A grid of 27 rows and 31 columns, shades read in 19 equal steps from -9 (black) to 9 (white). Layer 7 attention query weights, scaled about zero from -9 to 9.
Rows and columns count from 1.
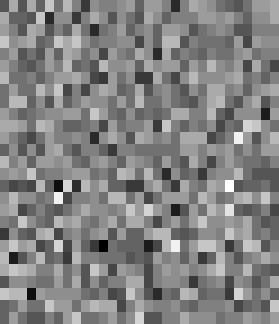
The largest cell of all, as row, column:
16, 26
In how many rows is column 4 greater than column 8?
10
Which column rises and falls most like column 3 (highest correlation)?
7
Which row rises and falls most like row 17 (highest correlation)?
21
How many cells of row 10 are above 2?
4
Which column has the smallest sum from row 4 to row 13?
18
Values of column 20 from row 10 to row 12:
3 0 -1
